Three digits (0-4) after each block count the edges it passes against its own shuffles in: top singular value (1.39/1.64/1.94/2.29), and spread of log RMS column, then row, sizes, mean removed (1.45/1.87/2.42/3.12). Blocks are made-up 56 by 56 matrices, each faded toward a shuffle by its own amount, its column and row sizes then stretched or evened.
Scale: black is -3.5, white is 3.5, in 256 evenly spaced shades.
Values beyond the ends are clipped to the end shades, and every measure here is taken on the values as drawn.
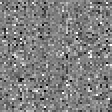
0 2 2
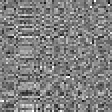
4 0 2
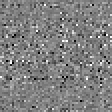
0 1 3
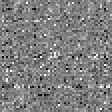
2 1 2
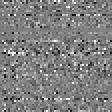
1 1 4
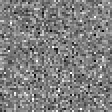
2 1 0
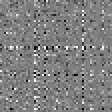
3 3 3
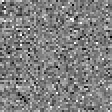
2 1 0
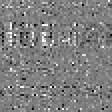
3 1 3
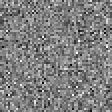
2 1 0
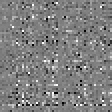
2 3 3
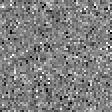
0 0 1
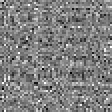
3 0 0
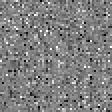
1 0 1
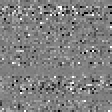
0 0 4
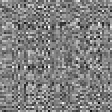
4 3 3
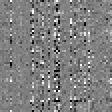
2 4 1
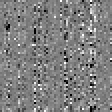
2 4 0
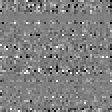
1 1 4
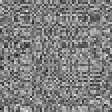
4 0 0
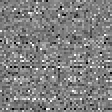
3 0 2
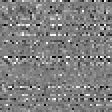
4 0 4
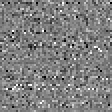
1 0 3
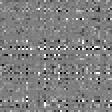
4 3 4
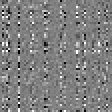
4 4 2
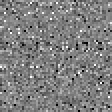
1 0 1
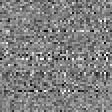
3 0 3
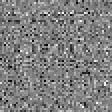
3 0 2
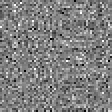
3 1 0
